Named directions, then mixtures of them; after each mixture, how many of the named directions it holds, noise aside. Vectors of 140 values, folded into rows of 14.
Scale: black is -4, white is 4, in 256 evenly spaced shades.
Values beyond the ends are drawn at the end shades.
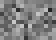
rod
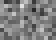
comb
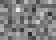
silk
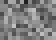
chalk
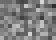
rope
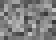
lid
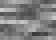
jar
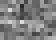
three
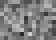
one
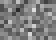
two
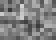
four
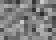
two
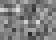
two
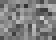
three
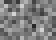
one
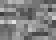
two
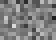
three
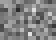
one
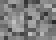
three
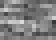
two
